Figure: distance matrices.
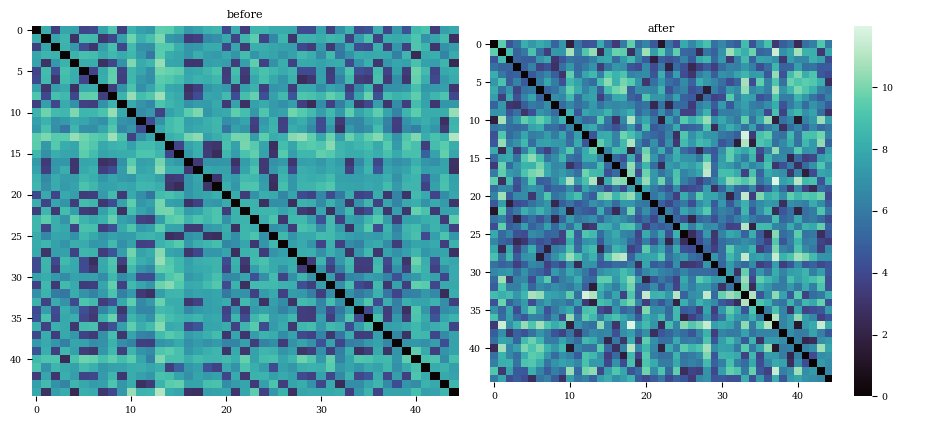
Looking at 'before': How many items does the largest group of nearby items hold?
15
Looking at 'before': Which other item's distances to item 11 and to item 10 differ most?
43
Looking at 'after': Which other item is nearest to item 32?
13
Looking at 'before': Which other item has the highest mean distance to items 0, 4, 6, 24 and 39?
13
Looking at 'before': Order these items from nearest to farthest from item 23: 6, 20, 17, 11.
11, 20, 6, 17
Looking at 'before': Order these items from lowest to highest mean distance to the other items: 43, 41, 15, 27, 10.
27, 43, 41, 15, 10
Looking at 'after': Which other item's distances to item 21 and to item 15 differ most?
2
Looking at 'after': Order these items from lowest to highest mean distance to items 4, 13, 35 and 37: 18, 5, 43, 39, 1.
39, 5, 43, 1, 18
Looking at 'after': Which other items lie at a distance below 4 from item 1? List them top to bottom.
7, 14, 18, 27, 43
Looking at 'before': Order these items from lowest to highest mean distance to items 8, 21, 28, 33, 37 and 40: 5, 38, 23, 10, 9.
9, 38, 5, 23, 10
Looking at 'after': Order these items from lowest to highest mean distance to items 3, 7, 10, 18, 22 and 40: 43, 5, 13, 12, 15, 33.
15, 12, 13, 43, 5, 33
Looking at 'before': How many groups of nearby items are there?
6
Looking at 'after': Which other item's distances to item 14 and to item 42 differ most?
18
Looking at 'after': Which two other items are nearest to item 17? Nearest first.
41, 39
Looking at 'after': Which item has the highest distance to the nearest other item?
33
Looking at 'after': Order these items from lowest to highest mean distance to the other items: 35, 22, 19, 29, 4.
29, 19, 22, 35, 4
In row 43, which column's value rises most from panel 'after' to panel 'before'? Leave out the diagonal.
25
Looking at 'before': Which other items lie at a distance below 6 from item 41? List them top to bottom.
14, 15, 18, 19, 25
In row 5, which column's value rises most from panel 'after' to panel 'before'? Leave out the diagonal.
44
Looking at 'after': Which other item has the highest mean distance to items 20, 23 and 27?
37
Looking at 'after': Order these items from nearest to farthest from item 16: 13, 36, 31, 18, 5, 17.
17, 13, 31, 5, 36, 18
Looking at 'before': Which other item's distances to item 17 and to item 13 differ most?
44
